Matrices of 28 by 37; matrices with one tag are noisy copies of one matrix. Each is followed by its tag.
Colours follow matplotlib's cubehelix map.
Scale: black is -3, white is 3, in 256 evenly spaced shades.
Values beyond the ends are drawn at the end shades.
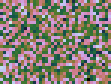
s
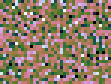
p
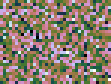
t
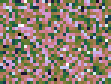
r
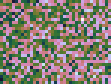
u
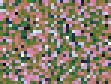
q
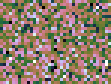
q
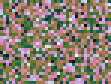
q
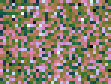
u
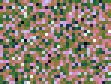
t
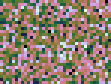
u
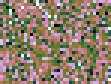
s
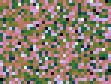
u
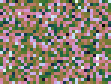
s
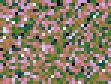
q
